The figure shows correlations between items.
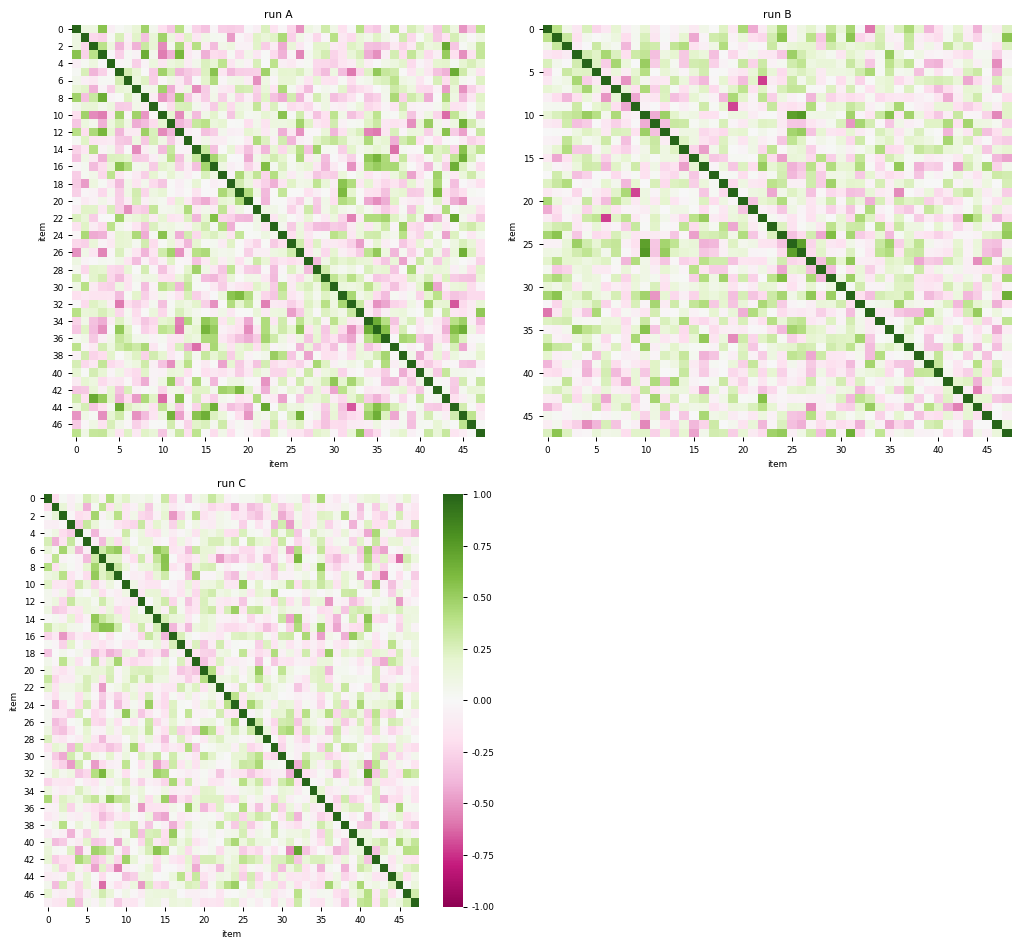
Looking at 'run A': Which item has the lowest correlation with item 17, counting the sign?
39
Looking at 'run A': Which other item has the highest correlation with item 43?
2
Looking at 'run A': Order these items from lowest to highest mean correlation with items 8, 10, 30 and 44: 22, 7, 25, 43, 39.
43, 39, 25, 7, 22
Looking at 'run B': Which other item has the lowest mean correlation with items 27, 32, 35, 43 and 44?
46
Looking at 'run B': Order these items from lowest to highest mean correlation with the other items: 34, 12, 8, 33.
8, 33, 12, 34
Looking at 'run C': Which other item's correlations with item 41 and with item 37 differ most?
32
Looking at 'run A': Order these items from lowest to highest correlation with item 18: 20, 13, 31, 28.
13, 20, 28, 31
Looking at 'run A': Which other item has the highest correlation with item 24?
10
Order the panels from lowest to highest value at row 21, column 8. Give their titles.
run A, run B, run C
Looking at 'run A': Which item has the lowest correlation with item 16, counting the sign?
32
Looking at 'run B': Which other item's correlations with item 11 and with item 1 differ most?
31
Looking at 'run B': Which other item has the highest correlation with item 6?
3
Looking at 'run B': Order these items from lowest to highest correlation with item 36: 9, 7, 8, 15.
8, 7, 15, 9
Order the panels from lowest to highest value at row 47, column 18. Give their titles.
run A, run C, run B
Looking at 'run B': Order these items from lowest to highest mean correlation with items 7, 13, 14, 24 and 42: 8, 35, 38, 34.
8, 35, 38, 34
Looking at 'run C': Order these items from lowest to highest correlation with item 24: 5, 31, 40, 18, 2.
2, 18, 31, 5, 40
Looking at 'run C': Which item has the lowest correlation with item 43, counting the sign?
9
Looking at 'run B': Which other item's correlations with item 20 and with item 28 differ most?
24
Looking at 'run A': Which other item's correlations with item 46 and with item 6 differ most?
21
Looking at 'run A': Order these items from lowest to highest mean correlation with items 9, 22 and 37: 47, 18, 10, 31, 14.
14, 18, 31, 47, 10
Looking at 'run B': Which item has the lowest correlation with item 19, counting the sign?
9
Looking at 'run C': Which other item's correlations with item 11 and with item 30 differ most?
29
